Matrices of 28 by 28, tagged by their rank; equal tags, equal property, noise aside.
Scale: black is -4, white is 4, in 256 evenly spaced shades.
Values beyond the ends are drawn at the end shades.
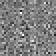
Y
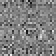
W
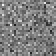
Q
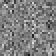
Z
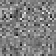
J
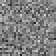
Z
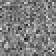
Q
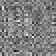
J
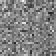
Q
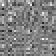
J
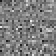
W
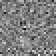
Q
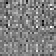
J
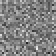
Z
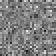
W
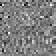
W
